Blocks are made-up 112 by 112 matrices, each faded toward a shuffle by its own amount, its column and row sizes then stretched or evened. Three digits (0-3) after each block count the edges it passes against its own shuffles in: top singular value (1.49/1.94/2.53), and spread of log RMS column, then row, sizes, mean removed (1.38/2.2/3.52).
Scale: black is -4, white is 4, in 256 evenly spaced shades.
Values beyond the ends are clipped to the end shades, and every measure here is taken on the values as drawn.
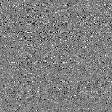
2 0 2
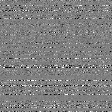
2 0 3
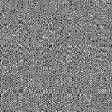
3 1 1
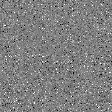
1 1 1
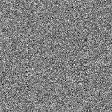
1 1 0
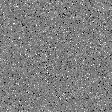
0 0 0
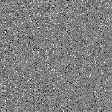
2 1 0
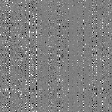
3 3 1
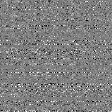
2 1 3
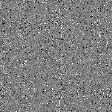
0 2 1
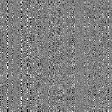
3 3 1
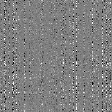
2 3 1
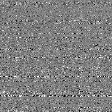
1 1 3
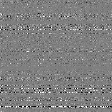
2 1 3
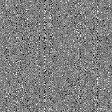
2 2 0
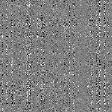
1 3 2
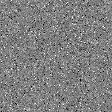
0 1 0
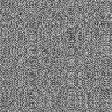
3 1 0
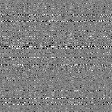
3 1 3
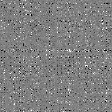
1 2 2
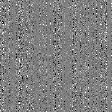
0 3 0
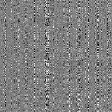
3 3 0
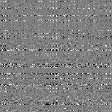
3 1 3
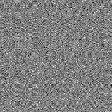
3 0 0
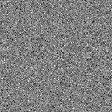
2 1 0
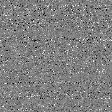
0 0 2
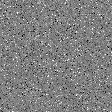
0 0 0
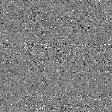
0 1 2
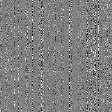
1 3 0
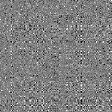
3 2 2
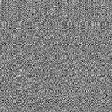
3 0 2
